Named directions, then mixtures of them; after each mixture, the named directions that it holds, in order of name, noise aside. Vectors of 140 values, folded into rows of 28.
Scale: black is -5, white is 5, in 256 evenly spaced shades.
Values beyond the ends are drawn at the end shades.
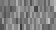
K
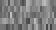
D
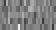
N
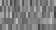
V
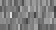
D, N, V.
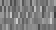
V.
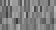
K, N, V.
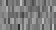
N.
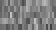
D.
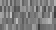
V.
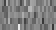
N.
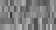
D.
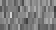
D, N, V.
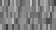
D, K, V.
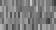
K, V.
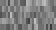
D.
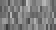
D.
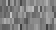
D, K, N.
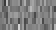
N.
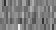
D, N.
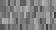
D, K.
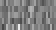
D, K, N.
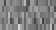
D, K, N.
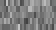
D, N.
